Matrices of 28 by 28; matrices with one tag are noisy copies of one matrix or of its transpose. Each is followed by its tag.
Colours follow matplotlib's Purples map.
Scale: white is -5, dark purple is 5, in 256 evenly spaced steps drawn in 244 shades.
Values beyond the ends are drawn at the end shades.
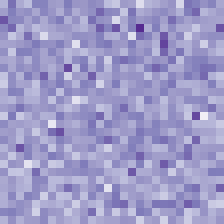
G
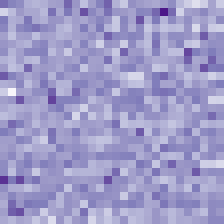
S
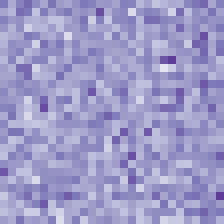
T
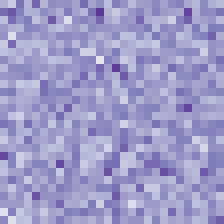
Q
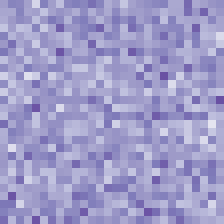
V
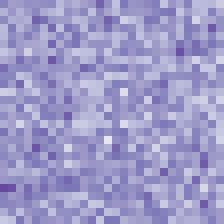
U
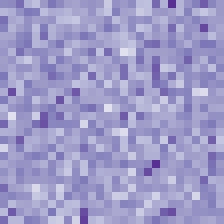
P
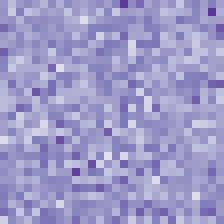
P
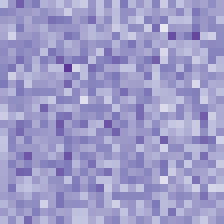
G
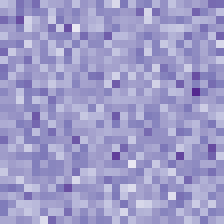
V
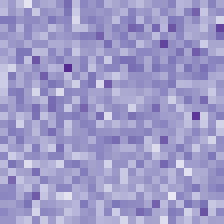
G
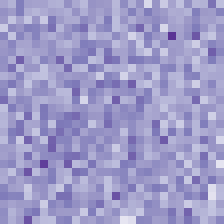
G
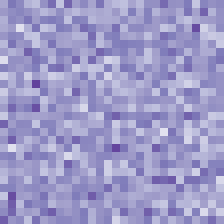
V
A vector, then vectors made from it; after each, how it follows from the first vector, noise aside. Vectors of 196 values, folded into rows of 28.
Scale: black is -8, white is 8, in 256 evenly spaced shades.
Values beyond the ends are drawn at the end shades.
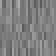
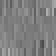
wrapped around, negated, partly zeroed.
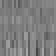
reversed, negated, partly zeroed.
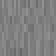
reversed, shrunk.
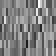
wrapped around, negated, scaled up.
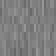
reversed, shrunk.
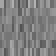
sign-scrambled.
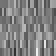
reversed, scaled up.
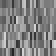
wrapped around, negated, scaled up.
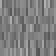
reversed, negated.
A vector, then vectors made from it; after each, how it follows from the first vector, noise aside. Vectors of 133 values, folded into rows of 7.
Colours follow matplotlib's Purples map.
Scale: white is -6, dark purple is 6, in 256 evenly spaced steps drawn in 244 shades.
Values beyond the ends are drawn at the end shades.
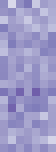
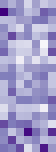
reversed, negated, scaled up.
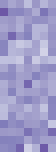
reversed, negated.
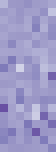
wrapped around, negated, partly zeroed.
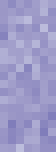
wrapped around, shrunk.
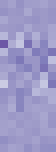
wrapped around, negated, partly zeroed.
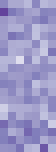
reversed, negated.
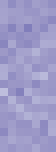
wrapped around, shrunk.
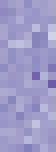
wrapped around, negated, partly zeroed.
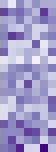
reversed, negated, scaled up.
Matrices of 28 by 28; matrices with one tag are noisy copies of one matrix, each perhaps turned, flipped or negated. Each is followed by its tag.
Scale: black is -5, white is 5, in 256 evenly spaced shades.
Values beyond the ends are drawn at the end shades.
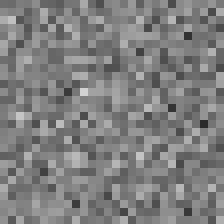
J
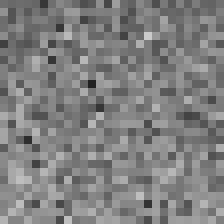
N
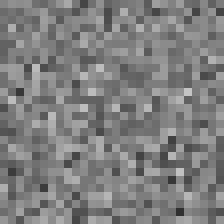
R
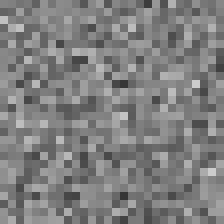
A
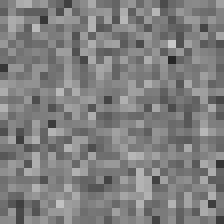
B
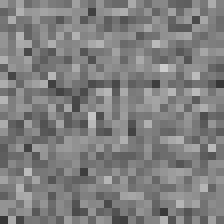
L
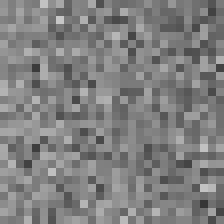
N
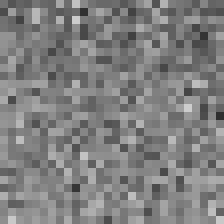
N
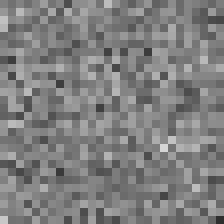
B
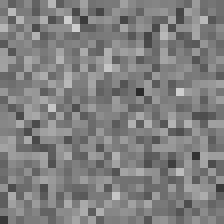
J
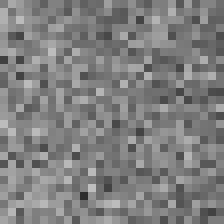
N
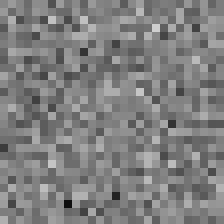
J
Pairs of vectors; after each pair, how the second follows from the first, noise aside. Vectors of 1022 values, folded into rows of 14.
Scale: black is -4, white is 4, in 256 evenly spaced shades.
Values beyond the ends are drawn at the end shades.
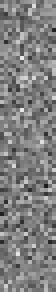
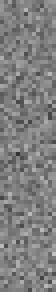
wrapped around, negated, shrunk.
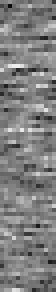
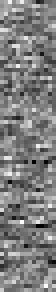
reversed, negated.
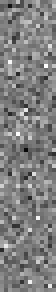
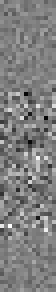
reversed, partly zeroed.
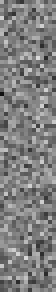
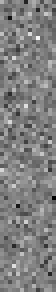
reversed, partly zeroed.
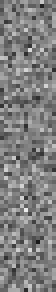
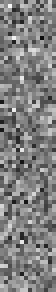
wrapped around, negated.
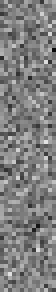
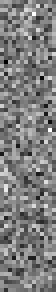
wrapped around, negated.
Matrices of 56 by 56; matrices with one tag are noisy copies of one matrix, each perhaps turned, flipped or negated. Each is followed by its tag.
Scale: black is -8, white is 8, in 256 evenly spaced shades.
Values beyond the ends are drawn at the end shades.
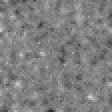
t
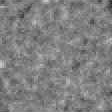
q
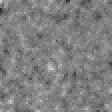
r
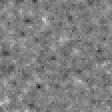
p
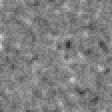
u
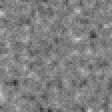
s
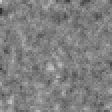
r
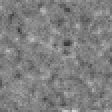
u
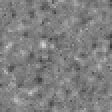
u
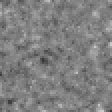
r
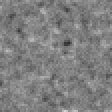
u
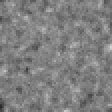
q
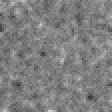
t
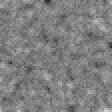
q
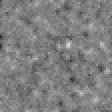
u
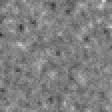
p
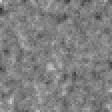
r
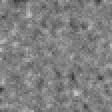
s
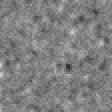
u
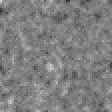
r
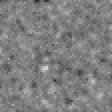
u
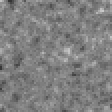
r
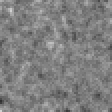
r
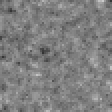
r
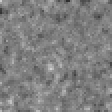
r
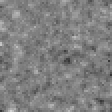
r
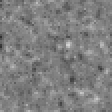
u
